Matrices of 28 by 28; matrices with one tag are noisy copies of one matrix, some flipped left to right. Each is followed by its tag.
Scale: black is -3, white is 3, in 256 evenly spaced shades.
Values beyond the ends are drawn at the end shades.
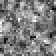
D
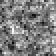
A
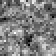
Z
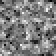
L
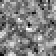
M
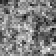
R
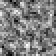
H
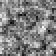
A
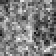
R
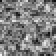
L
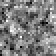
A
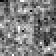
R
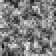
H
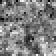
Z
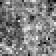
R
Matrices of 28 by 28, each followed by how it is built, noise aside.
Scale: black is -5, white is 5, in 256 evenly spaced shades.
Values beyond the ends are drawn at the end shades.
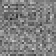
blocks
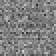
blocks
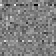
uneven rows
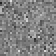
block diagonal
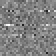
uneven rows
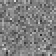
noise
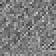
Hankel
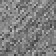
Hankel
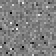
sparse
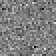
uneven rows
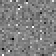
sparse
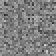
blocks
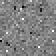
sparse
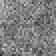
smooth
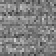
blocks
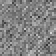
Hankel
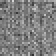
blocks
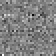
uneven rows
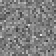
noise
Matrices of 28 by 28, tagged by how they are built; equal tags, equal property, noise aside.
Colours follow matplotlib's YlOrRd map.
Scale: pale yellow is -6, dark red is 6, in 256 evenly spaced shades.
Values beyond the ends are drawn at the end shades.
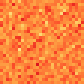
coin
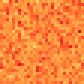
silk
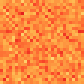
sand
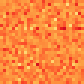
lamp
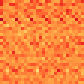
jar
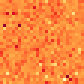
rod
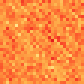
sand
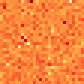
rod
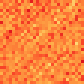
coin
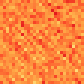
sand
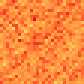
coin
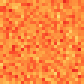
silk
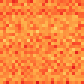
jar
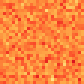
silk
